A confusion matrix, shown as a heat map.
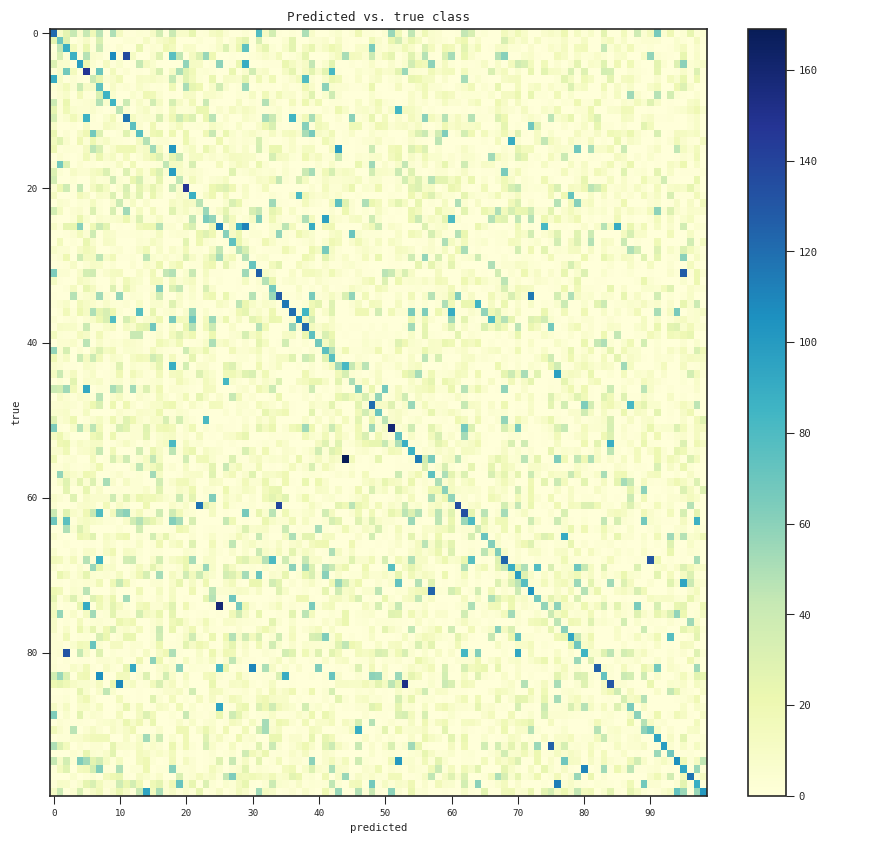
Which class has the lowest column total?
92
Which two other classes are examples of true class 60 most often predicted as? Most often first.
24, 57
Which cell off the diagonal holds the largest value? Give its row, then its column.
55, 44
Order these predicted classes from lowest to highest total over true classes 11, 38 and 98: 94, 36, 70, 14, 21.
70, 21, 94, 14, 36
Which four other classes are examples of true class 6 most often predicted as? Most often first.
0, 38, 62, 18
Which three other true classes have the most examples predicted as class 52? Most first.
94, 10, 71
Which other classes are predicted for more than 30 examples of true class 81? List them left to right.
15, 27, 79
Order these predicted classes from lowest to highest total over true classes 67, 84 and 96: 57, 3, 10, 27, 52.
3, 52, 57, 27, 10
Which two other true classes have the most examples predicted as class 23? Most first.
50, 24
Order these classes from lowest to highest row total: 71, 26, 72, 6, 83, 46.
26, 6, 72, 46, 71, 83
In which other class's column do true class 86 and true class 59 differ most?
76
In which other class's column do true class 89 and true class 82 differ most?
30
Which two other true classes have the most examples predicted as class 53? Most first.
84, 5
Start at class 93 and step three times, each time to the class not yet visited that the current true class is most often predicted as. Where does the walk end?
69
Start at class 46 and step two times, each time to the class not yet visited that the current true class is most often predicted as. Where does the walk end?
42
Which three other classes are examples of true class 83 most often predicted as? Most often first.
7, 35, 42
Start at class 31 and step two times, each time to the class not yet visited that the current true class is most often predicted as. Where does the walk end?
80
